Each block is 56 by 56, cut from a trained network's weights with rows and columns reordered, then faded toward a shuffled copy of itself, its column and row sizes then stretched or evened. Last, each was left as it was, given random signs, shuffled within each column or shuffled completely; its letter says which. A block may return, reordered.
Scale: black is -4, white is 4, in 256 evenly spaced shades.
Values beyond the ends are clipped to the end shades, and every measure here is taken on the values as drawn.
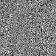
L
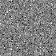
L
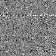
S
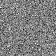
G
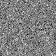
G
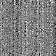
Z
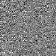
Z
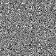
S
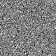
G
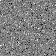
G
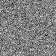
G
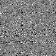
S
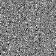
L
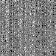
Z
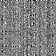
Z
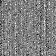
L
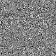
S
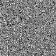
L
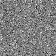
G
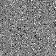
L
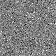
G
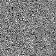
L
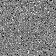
G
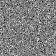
G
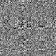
Z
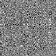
Z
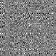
Z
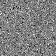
G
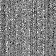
L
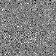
S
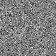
G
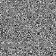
S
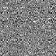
Z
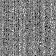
L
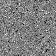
G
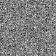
L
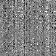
Z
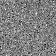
G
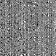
Z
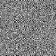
Z
